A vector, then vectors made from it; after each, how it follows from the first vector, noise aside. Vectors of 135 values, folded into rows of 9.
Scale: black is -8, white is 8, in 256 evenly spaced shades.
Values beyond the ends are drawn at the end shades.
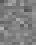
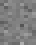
partly zeroed.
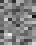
reversed, negated, scaled up.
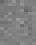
shrunk.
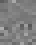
partly zeroed.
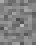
negated.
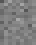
partly zeroed.
